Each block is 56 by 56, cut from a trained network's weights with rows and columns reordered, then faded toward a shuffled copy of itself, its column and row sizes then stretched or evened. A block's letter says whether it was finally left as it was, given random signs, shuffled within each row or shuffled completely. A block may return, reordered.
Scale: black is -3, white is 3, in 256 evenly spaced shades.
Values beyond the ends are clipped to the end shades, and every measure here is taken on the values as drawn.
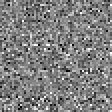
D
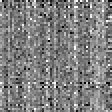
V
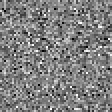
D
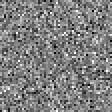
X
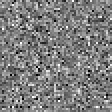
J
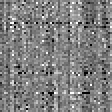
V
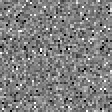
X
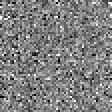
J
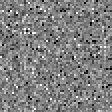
X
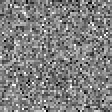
X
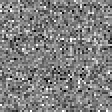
D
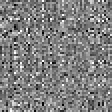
V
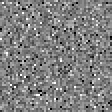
X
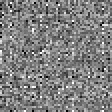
J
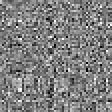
V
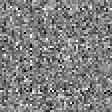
J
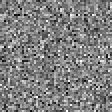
D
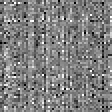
V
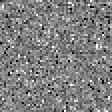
X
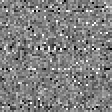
D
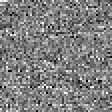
D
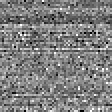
D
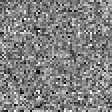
J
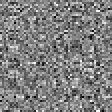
V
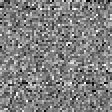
D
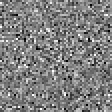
D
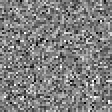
D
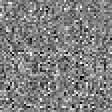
V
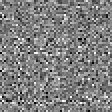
V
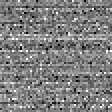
D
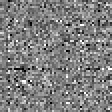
J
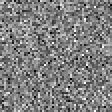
X
